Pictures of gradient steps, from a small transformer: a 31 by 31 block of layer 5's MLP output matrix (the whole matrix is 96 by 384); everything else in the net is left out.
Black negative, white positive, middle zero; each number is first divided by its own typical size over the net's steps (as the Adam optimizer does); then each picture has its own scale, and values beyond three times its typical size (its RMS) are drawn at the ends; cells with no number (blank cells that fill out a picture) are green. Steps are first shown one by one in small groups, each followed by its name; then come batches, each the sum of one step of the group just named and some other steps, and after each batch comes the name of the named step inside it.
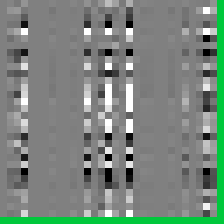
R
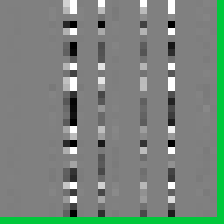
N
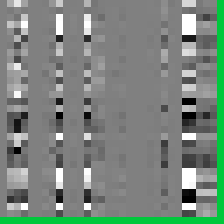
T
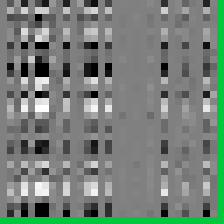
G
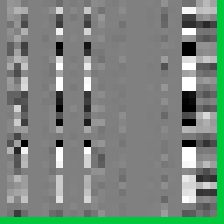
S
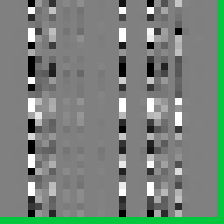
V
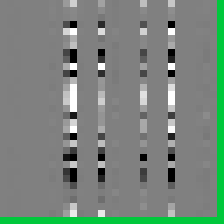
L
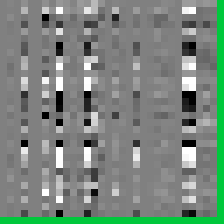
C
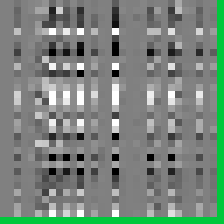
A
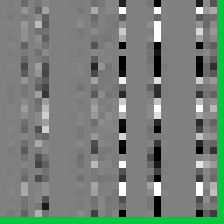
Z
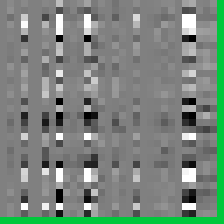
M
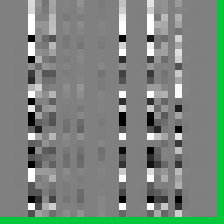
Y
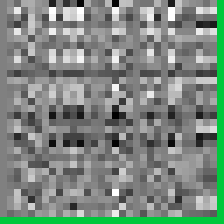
Y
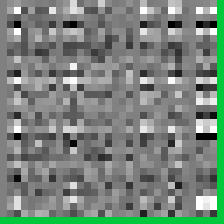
N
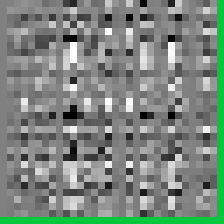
R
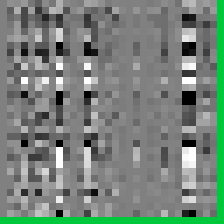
C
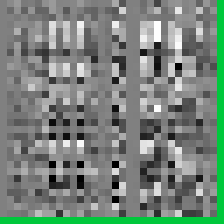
Z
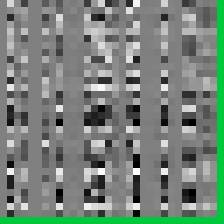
M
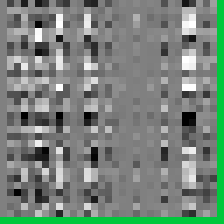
M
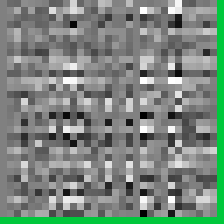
N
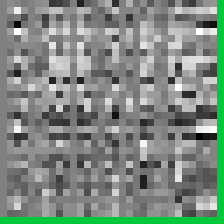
R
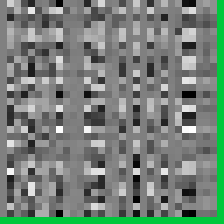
V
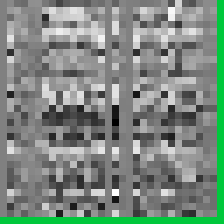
M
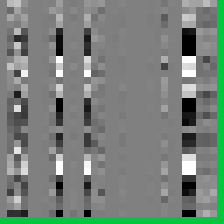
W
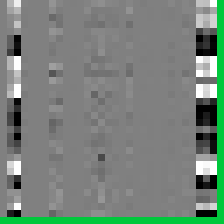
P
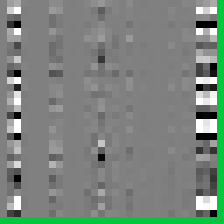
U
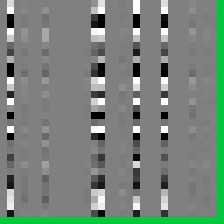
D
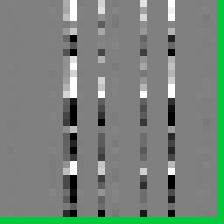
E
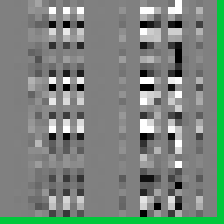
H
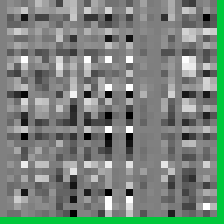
E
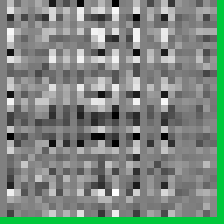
D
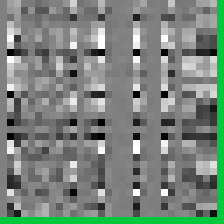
P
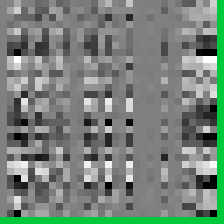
P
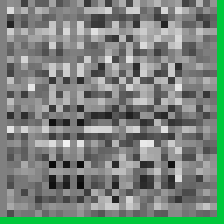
D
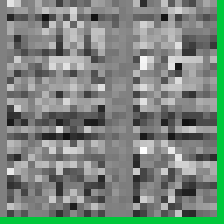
W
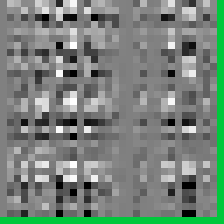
W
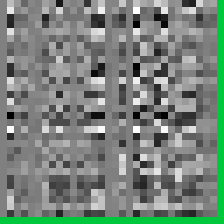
D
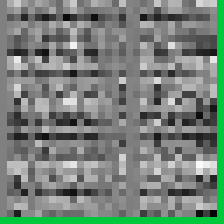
P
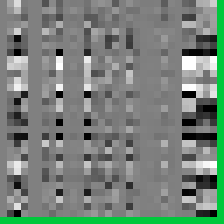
P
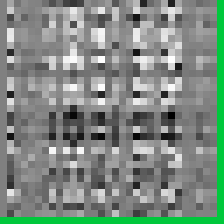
D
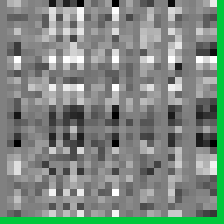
P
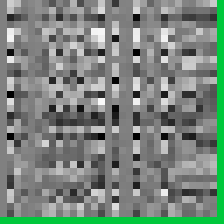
D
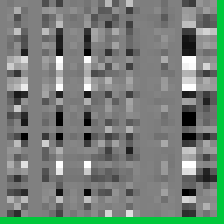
W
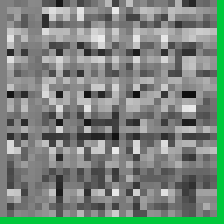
H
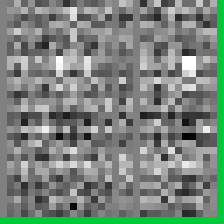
W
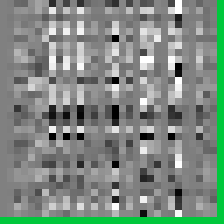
H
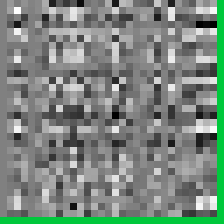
U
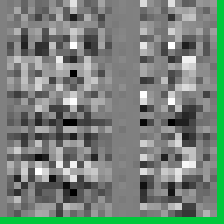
W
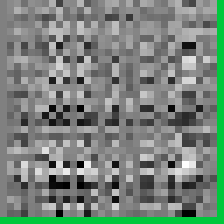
W
